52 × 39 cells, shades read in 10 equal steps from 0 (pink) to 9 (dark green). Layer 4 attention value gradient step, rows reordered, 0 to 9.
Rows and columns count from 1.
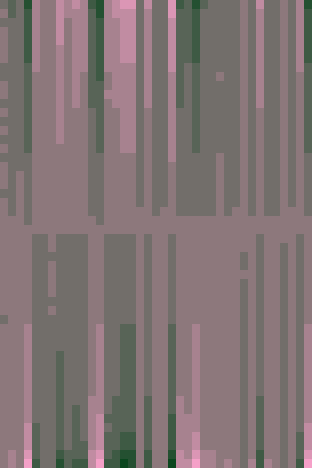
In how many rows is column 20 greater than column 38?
24
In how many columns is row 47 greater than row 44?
6
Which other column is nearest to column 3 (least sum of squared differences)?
28
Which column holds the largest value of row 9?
13
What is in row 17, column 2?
5
